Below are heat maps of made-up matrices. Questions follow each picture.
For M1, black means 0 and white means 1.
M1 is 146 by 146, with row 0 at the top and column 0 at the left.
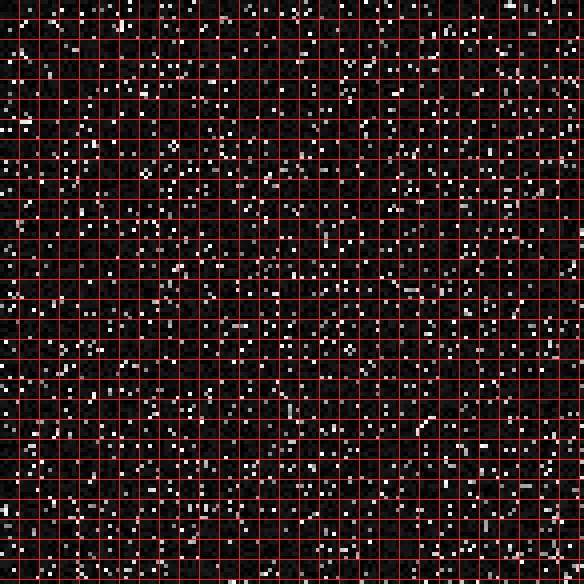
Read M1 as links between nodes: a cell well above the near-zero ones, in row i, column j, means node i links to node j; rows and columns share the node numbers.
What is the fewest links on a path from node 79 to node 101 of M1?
4
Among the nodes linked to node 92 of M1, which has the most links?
node 72
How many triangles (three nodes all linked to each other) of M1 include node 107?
4
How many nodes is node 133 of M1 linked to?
6
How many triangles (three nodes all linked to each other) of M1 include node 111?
5
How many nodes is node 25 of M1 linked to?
7
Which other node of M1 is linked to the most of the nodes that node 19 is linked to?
node 139
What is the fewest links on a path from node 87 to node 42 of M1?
2
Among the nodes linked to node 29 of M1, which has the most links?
node 142
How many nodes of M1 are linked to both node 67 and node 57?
2
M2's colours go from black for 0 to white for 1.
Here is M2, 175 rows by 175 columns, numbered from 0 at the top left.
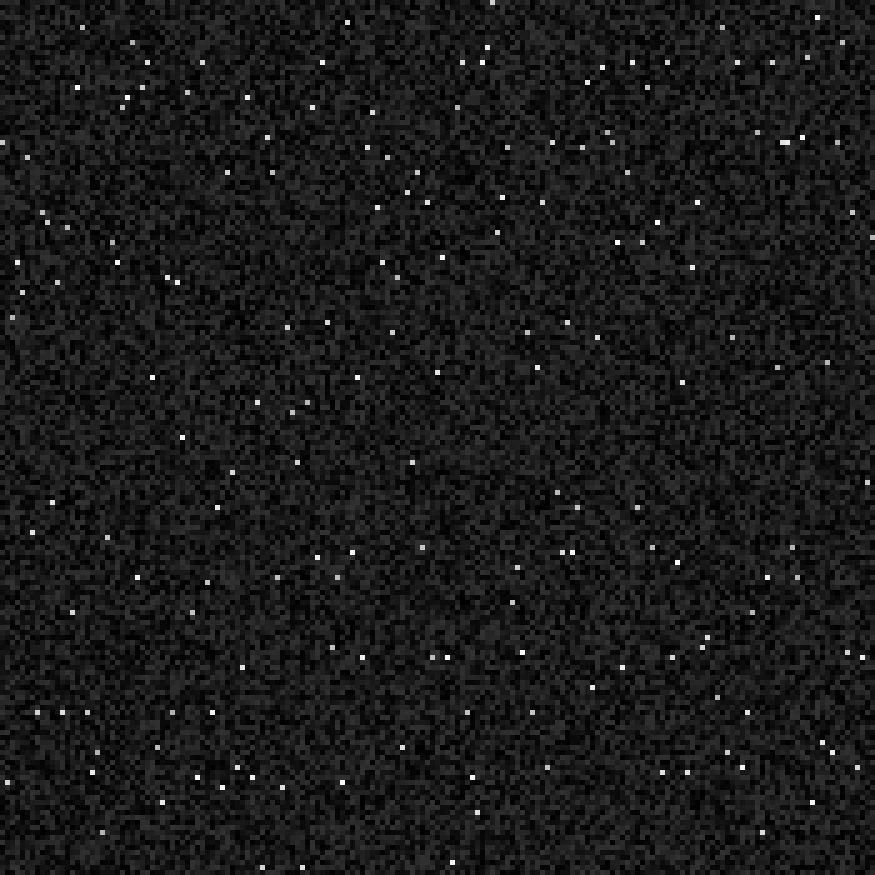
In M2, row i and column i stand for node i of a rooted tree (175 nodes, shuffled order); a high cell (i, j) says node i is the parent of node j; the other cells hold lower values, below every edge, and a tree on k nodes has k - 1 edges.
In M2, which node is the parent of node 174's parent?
153
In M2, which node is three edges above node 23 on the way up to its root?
96
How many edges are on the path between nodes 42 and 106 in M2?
2
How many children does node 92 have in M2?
2
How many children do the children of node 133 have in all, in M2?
3
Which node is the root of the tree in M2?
142
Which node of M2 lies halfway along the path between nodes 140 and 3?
12
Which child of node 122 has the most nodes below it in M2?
150
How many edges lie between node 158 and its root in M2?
7
